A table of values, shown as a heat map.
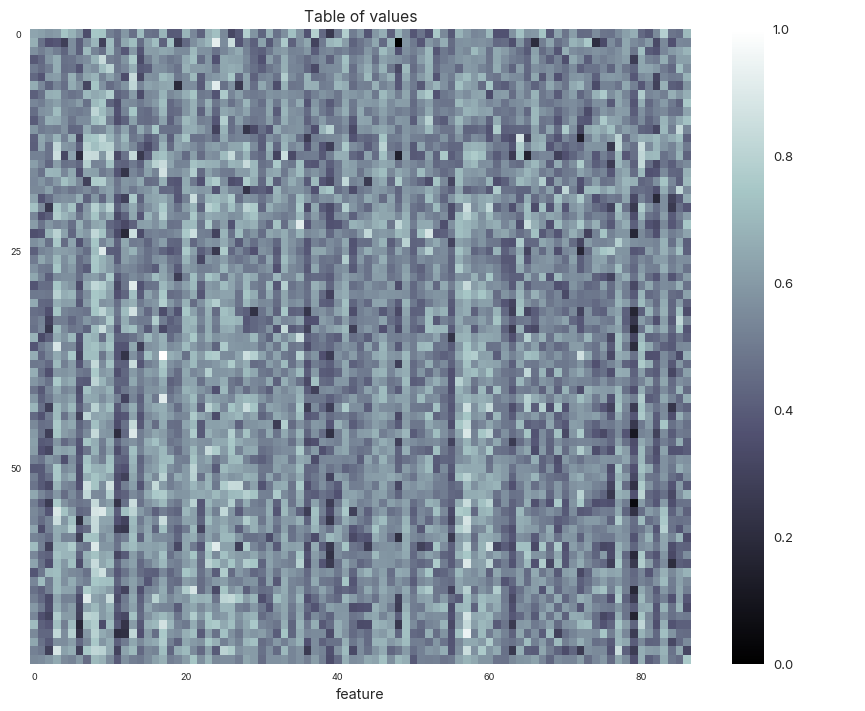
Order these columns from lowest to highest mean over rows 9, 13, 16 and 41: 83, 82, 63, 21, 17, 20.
63, 82, 83, 20, 21, 17
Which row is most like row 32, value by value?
34
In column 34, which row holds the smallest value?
14
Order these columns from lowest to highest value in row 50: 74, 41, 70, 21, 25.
41, 70, 74, 25, 21
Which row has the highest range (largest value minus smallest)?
1
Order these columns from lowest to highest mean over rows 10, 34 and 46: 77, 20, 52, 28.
28, 77, 20, 52
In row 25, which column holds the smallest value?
72
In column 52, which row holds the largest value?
23
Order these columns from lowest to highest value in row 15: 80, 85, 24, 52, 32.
85, 52, 24, 32, 80
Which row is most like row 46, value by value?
54
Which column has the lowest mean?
79
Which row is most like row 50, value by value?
44
